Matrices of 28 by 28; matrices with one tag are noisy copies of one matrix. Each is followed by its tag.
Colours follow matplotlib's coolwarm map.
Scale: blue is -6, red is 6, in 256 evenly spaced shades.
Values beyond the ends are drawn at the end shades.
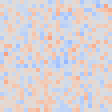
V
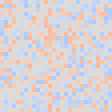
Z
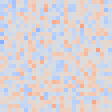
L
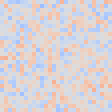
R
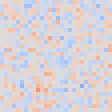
V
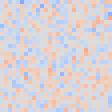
R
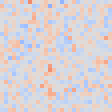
Z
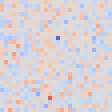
Z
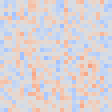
L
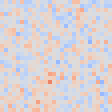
V
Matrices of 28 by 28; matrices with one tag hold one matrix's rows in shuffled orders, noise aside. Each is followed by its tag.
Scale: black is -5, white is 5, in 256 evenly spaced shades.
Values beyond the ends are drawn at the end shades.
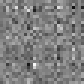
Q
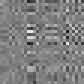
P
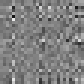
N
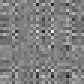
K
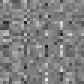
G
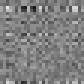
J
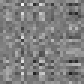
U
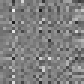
N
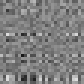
J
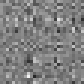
Q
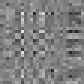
U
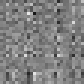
Q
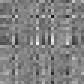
K
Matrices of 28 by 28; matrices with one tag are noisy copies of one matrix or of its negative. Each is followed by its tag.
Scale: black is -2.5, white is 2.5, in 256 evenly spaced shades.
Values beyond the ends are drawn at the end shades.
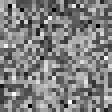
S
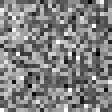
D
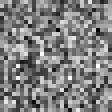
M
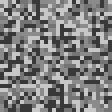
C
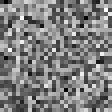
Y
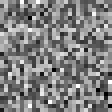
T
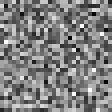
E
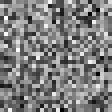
Y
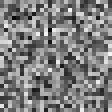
T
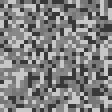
D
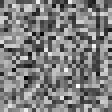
D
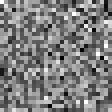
E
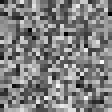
C
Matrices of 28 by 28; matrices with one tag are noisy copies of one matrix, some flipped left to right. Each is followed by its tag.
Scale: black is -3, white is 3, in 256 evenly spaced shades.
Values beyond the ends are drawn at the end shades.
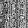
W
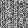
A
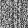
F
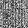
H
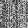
W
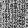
H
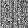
F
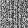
F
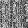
W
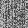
H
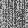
H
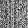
F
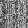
W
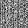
A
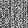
A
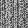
A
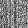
F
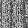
W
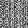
A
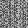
A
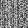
A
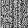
F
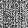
H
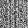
F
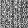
F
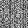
A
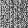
F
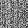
A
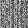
F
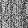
W
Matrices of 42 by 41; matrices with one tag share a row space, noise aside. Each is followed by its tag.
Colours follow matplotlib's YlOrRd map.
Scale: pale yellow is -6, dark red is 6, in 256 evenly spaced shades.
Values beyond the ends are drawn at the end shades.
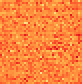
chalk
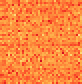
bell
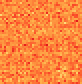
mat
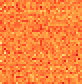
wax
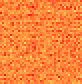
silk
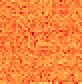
mat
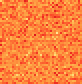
chalk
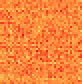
bell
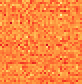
mat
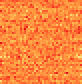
chalk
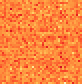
mat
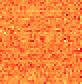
silk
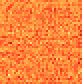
bell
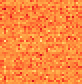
wax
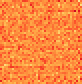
silk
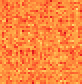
mat
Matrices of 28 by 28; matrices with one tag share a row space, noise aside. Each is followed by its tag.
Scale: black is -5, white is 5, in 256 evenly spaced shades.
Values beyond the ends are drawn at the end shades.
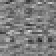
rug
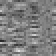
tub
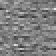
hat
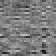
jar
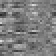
tub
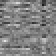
jar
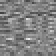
rug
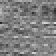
hat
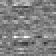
hat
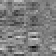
tub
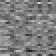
rug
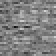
hat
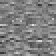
rug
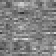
hat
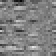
tub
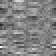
tub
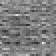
jar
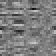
tub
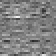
jar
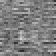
hat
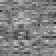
hat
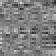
hat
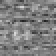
hat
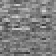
jar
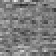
hat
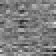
hat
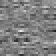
hat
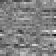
hat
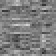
jar
